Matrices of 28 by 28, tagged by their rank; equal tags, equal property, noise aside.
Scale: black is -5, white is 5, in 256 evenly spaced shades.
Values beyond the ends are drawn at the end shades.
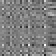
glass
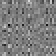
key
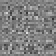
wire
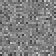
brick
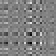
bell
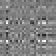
glass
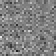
brick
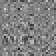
wire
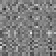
wire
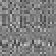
key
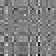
glass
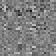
wire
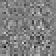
wire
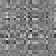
glass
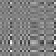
bell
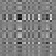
bell
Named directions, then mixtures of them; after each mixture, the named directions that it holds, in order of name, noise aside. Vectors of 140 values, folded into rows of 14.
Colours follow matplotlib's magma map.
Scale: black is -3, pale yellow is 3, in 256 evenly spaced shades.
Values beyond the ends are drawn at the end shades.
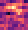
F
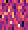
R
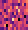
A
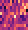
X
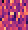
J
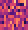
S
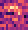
A, F, S.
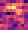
F.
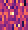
J, R, S.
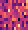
A, R, X.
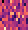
J.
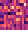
F, S.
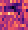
F, X.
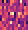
J, R.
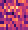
A, F, S.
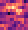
F.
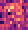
F, R, S.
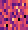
A.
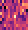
J, X.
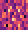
A, J, R.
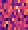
A.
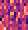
J.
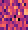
A, J.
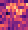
F, X.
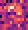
F, R, S.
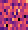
A.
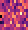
R, S, X.
